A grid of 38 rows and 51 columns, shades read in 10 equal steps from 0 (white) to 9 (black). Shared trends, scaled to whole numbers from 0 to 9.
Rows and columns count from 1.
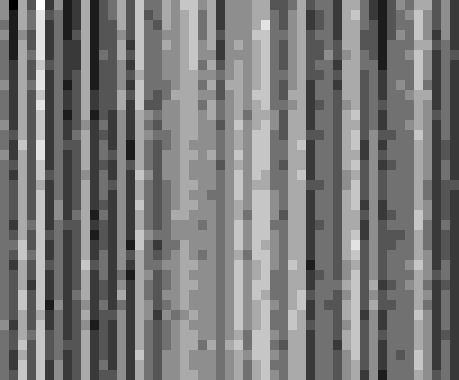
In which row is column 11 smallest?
27
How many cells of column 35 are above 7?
1
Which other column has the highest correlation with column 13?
22
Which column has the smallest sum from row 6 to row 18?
5
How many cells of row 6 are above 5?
16
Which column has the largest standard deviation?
42
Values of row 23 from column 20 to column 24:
4 4 4 5 4
